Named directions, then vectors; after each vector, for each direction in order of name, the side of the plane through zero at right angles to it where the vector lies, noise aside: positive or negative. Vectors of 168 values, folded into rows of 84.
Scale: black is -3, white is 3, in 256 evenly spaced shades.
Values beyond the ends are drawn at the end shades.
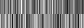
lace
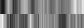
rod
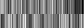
positive, negative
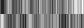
negative, positive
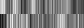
negative, negative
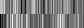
negative, negative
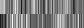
negative, negative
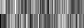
negative, negative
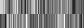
negative, negative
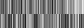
negative, positive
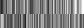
negative, positive
